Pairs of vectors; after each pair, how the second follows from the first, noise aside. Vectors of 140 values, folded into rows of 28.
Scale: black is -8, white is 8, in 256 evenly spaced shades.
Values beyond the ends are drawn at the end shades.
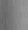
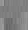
wrapped around, partly zeroed.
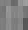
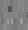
wrapped around, partly zeroed.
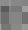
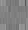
wrapped around, negated, partly zeroed.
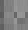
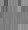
wrapped around, partly zeroed.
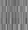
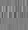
wrapped around, negated, partly zeroed.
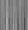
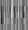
wrapped around, scaled up.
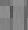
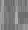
reversed, negated.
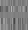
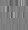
wrapped around, partly zeroed.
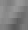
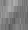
reversed, negated.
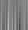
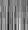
negated, scaled up.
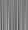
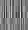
wrapped around, scaled up.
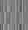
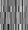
negated, scaled up.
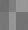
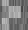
wrapped around, scaled up.
